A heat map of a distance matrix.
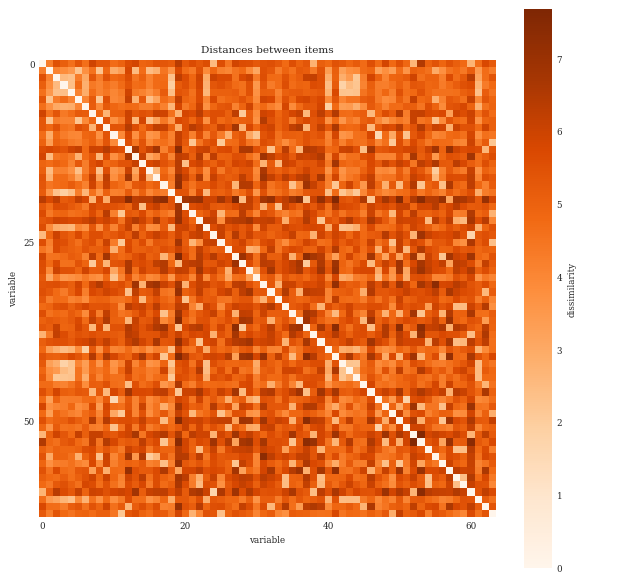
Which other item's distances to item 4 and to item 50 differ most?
43
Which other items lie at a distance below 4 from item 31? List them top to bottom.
14, 20, 33
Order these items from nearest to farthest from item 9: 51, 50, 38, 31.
51, 38, 31, 50
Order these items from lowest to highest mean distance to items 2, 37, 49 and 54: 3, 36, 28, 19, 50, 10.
3, 10, 28, 19, 36, 50
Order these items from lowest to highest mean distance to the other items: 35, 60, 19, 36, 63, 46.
63, 35, 36, 46, 60, 19
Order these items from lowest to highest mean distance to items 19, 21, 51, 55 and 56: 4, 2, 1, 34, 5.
1, 5, 4, 2, 34
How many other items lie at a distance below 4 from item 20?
3
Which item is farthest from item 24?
53
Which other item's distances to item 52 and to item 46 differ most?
19
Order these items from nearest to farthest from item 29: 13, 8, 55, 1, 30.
30, 1, 13, 8, 55
